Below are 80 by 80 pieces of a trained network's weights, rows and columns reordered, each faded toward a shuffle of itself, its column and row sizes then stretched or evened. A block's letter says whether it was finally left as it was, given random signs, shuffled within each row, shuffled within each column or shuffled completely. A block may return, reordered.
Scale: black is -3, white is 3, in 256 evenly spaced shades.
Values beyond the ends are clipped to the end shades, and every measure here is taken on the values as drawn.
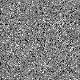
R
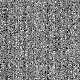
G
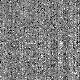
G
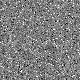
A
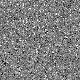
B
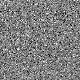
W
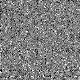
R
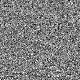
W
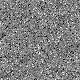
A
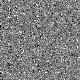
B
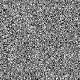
G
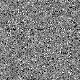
R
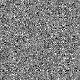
G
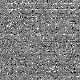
G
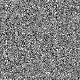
R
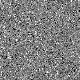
B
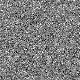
R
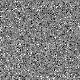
R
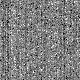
B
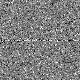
W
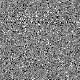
R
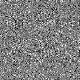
G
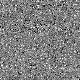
R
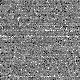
W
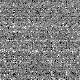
G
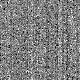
B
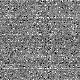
G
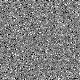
W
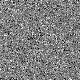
W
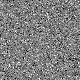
A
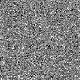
G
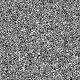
A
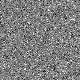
A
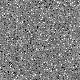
A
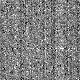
G
